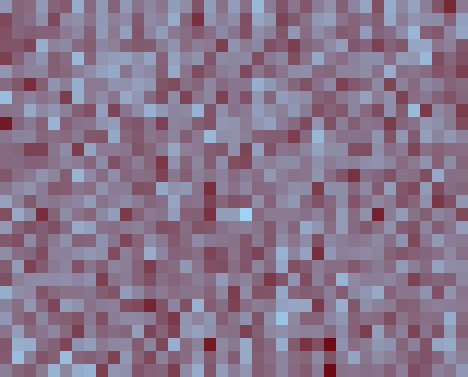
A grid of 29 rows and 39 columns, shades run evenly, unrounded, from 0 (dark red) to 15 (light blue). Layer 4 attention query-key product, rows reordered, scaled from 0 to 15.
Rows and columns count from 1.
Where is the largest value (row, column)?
17, 21
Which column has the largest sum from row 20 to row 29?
24
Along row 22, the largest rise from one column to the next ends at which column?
29
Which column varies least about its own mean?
16
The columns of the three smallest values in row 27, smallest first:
28, 18, 26
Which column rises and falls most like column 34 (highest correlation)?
27
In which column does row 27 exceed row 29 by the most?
15
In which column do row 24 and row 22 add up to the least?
13
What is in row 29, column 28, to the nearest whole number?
0
